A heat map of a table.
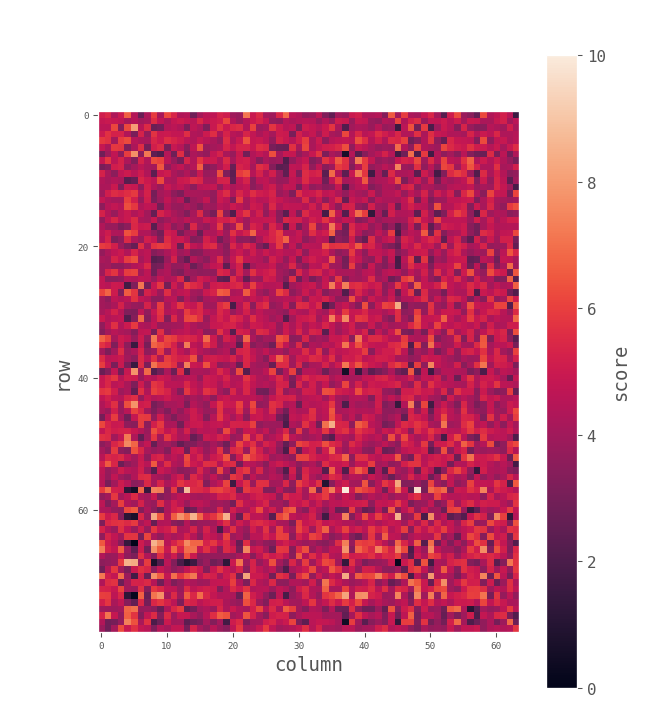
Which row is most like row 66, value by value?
70
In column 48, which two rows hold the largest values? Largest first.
57, 73
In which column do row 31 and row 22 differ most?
37
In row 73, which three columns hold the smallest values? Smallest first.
5, 4, 28
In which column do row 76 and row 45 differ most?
63
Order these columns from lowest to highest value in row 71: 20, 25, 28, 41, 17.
28, 25, 17, 41, 20
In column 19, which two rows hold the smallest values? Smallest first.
68, 77
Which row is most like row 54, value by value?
15
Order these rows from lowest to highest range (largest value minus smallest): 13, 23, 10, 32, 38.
32, 13, 10, 23, 38
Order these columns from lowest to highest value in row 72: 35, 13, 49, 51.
35, 49, 13, 51
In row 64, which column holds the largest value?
43
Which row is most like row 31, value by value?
26
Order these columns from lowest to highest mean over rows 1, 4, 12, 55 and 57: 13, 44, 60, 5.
5, 44, 60, 13
